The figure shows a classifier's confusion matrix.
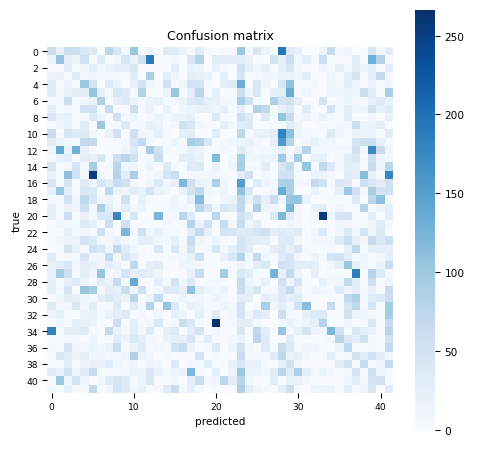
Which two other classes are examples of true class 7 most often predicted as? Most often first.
25, 26
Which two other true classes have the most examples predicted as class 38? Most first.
15, 19
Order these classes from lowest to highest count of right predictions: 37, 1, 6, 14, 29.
14, 37, 29, 6, 1
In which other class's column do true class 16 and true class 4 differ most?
20
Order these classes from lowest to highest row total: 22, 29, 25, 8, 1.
8, 25, 22, 29, 1
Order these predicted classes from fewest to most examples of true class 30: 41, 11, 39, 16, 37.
11, 16, 39, 41, 37
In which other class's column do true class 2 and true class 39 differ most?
17
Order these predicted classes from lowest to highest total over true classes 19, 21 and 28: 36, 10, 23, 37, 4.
37, 36, 4, 10, 23
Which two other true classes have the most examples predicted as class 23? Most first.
16, 4
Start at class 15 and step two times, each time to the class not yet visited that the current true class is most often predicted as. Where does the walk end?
29
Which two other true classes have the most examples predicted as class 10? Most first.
28, 0
